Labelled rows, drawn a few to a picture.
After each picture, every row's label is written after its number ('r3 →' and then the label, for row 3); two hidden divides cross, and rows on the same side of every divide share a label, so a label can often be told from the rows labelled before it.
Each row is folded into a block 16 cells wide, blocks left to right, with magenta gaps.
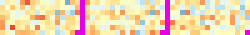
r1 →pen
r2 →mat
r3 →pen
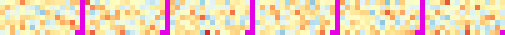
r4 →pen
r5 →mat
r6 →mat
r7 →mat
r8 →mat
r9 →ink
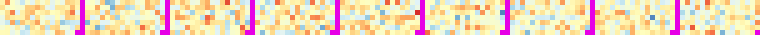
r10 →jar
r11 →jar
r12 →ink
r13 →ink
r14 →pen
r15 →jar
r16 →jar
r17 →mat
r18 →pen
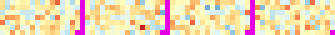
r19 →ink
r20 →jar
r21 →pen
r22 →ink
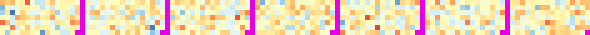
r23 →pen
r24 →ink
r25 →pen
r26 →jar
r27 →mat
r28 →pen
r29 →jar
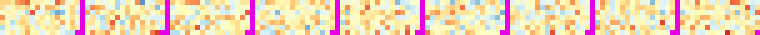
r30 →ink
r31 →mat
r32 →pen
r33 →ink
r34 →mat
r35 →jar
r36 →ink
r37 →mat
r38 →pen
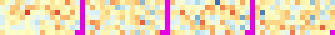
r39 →jar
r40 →mat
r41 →jar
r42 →mat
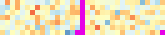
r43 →ink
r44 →mat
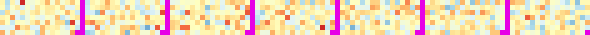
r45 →ink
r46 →pen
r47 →pen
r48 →mat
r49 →jar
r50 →mat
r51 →mat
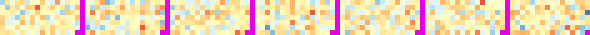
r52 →ink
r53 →jar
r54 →mat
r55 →jar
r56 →ink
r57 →ink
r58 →jar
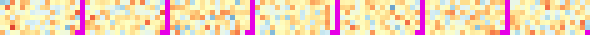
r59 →pen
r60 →pen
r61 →mat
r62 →ink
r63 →pen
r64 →mat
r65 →ink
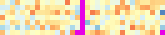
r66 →jar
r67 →jar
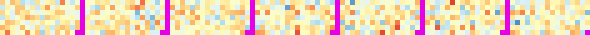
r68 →mat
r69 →ink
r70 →jar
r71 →jar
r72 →jar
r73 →pen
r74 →jar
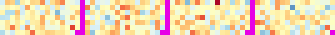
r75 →pen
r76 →ink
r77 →pen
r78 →pen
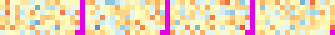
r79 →pen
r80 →jar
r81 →ink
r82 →ink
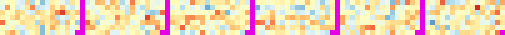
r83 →mat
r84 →pen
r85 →pen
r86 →pen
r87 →ink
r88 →jar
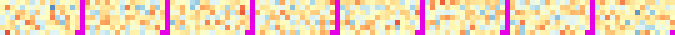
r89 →mat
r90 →pen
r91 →jar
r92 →mat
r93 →pen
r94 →pen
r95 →jar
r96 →pen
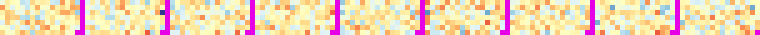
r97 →jar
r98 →jar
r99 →pen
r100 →pen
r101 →pen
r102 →ink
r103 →pen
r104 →mat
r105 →mat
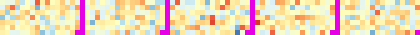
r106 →mat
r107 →ink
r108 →ink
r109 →pen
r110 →mat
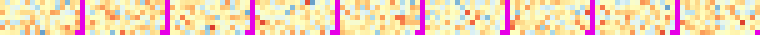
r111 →mat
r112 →mat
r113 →ink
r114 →mat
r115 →ink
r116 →mat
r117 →pen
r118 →mat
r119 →pen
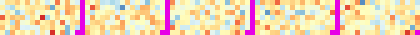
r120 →ink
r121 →mat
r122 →mat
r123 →pen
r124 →mat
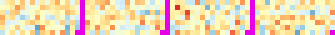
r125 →ink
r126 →pen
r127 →mat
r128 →pen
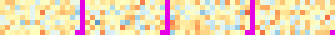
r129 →jar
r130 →pen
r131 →pen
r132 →mat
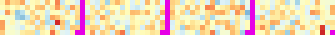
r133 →ink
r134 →mat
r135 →jar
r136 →mat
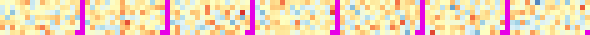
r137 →pen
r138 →jar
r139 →jar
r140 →pen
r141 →ink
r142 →mat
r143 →jar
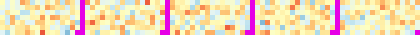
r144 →ink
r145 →mat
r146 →jar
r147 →jar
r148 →ink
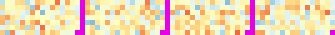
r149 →ink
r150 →jar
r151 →mat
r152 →jar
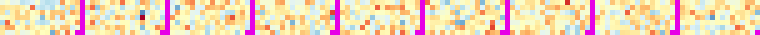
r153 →mat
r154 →pen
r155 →ink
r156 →pen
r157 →jar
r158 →mat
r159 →ink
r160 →ink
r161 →jar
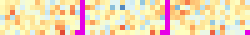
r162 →jar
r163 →mat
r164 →ink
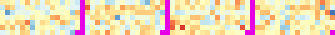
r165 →pen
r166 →jar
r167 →pen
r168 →jar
